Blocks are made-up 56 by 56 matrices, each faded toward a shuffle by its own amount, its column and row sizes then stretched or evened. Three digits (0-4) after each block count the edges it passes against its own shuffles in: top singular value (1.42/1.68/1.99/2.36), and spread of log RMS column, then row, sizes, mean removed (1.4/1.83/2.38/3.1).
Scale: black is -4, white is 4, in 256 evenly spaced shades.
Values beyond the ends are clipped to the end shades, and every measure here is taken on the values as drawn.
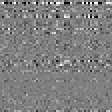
4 1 4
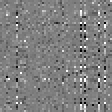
4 3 1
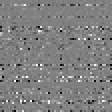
1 1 4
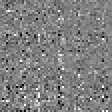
1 3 2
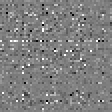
1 2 3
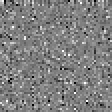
1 1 1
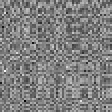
4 1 0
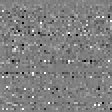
1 1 3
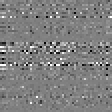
4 1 4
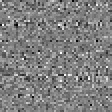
3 1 3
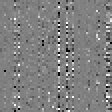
4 4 0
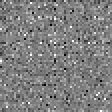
2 1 1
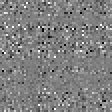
1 1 3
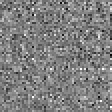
2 1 2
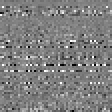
3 0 4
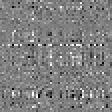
4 2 3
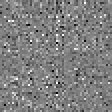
2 2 1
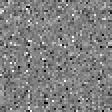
1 1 0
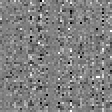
1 3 1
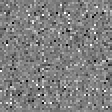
1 1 2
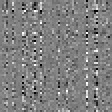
3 4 1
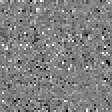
0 1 2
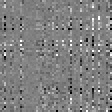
3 4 2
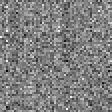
2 1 0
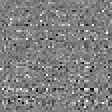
3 0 3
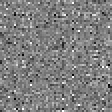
1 2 1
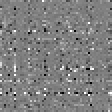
1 2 3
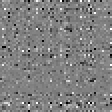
3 2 3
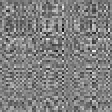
4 3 3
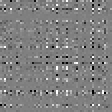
4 3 4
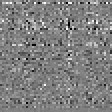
0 2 4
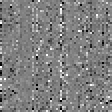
3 3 0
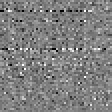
2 0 3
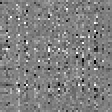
2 3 1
